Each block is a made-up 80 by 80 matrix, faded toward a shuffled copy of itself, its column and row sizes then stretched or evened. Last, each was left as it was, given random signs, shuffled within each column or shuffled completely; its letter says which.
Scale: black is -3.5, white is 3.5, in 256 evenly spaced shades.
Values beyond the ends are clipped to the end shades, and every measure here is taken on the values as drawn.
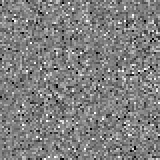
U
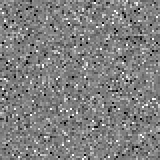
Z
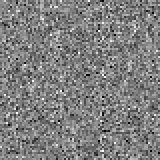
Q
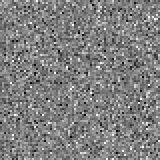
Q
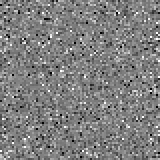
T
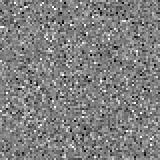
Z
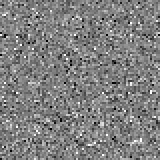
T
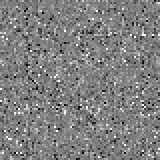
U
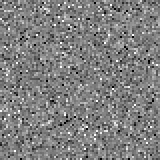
Z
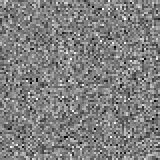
U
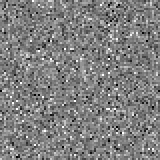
Q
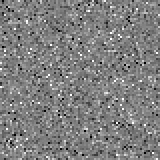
Z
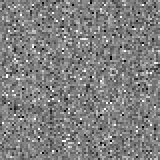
Q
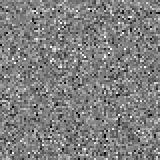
T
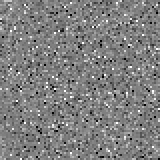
Z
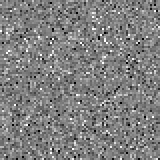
U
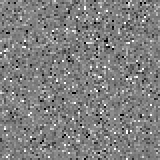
Q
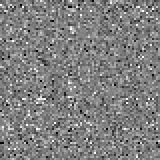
U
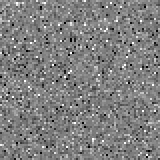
Z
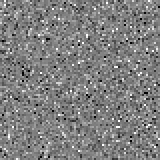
Q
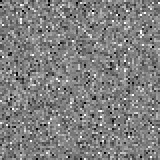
Q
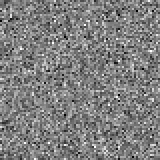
Q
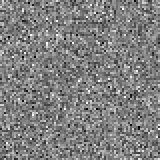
T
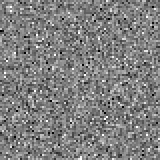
Z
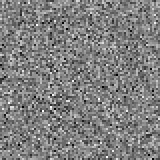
Q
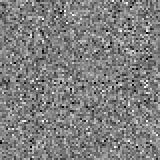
T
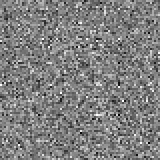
U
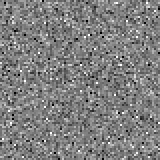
Z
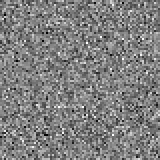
T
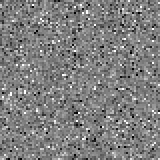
T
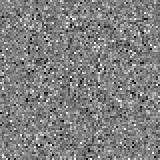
T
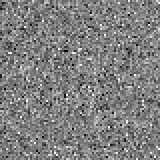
Z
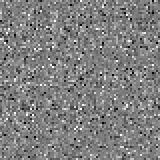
U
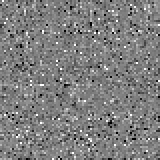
T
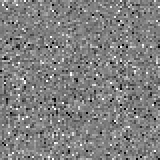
U
